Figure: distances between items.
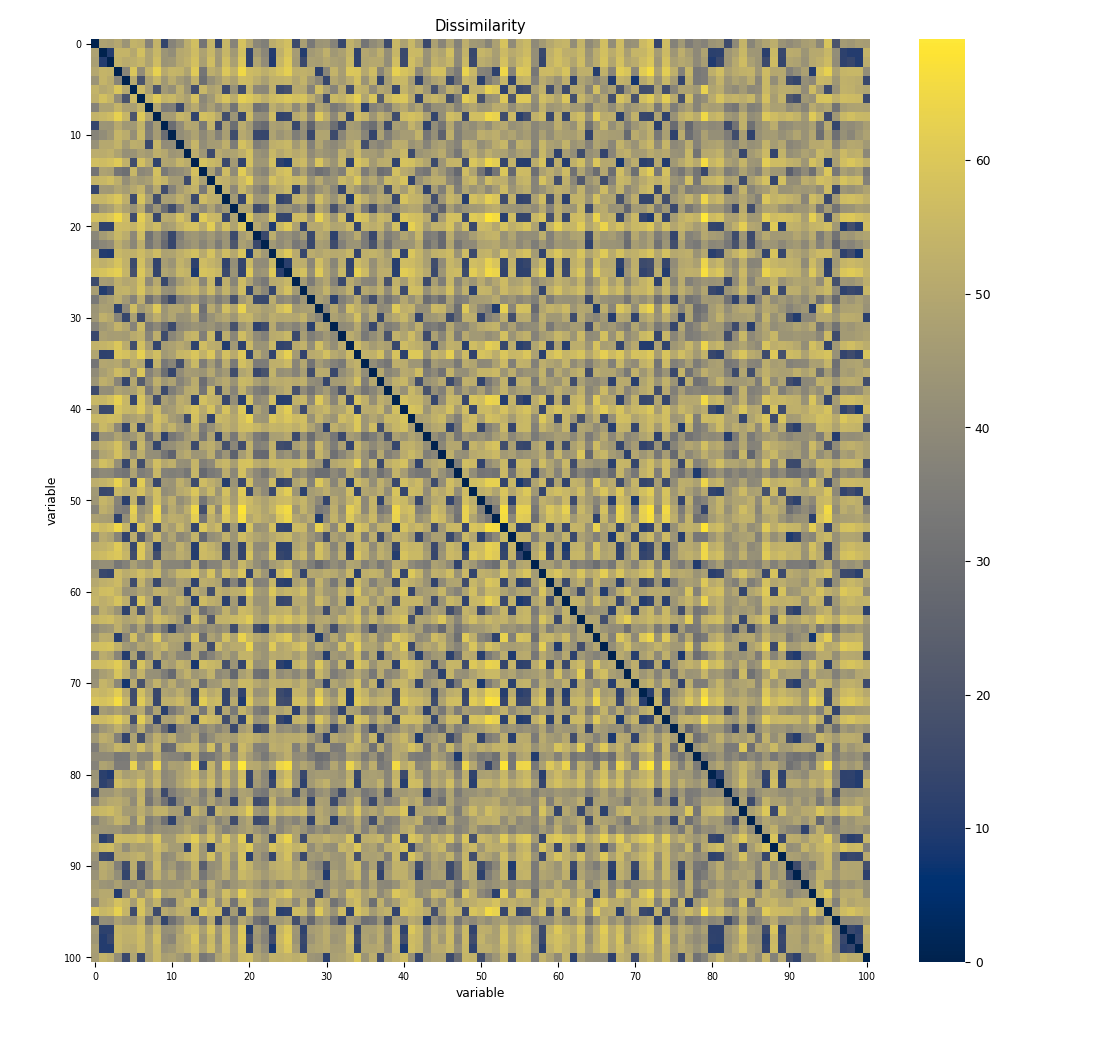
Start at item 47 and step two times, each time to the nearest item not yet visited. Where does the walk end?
57
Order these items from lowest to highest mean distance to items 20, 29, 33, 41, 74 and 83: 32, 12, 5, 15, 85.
5, 85, 12, 15, 32
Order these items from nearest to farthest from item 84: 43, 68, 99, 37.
37, 43, 68, 99
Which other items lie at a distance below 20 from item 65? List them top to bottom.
3, 29, 52, 93
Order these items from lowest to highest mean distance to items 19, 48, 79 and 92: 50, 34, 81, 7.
7, 50, 81, 34
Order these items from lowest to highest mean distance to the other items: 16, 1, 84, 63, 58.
16, 1, 58, 84, 63
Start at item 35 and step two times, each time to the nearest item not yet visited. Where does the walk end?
11
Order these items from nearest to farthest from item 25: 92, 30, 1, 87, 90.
92, 30, 90, 1, 87
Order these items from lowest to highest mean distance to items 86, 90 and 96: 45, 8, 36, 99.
45, 36, 99, 8
